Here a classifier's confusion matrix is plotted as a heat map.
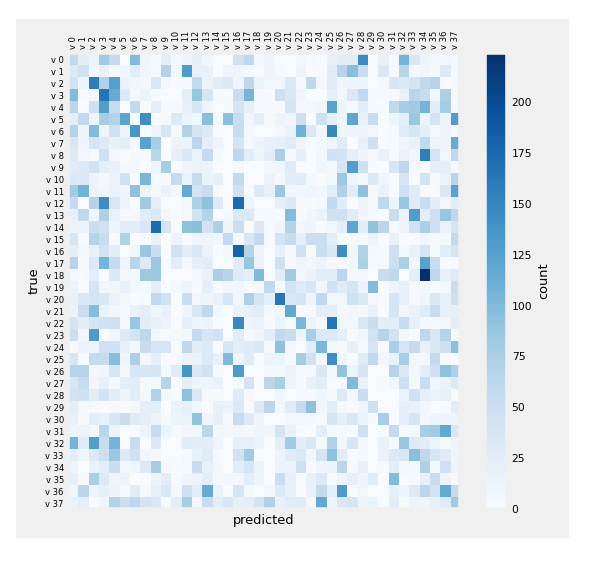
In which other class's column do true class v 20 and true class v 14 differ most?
v 8
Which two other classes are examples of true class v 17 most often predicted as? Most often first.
v 34, v 3
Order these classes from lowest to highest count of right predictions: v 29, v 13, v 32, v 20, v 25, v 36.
v 29, v 13, v 32, v 36, v 25, v 20
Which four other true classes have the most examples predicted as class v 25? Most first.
v 22, v 6, v 4, v 33
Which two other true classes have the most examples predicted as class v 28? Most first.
v 0, v 11
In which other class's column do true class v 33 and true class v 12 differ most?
v 16
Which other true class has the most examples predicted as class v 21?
v 13
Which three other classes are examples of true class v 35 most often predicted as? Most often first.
v 31, v 2, v 20
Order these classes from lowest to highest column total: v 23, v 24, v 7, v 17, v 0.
v 23, v 24, v 17, v 7, v 0
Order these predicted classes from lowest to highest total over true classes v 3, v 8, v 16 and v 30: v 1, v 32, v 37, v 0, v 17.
v 1, v 32, v 37, v 0, v 17
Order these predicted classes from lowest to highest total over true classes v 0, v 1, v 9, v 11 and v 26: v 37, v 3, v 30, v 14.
v 14, v 30, v 3, v 37
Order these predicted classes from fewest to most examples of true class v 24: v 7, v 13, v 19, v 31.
v 19, v 13, v 7, v 31
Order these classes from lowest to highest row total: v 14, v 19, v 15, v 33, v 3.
v 19, v 15, v 33, v 3, v 14
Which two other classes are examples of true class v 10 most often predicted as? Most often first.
v 7, v 26
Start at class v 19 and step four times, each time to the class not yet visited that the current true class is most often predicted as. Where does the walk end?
v 4
